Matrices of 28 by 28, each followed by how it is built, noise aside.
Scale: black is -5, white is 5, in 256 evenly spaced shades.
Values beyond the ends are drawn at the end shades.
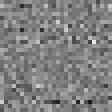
uneven rows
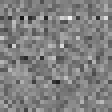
uneven rows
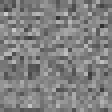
blocks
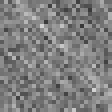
Toeplitz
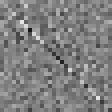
diagonal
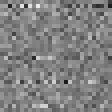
uneven rows
